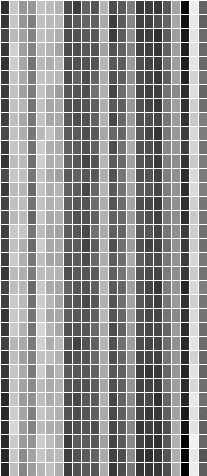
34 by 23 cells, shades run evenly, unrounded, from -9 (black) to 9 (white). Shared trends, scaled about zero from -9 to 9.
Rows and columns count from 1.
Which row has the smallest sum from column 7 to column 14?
34
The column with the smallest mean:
21
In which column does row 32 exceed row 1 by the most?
9
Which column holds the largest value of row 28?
22
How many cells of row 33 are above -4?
16
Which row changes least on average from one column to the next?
20
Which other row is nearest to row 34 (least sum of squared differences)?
33
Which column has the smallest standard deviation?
12
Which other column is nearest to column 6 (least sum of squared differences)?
7
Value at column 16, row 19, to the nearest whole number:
-2
